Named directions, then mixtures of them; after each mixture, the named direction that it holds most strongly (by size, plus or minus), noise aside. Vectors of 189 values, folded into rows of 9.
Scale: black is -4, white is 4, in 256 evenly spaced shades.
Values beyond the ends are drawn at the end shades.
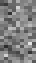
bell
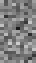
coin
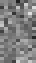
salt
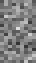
coin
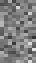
bell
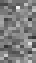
bell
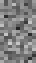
coin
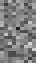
coin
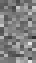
salt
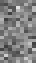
bell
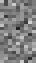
coin
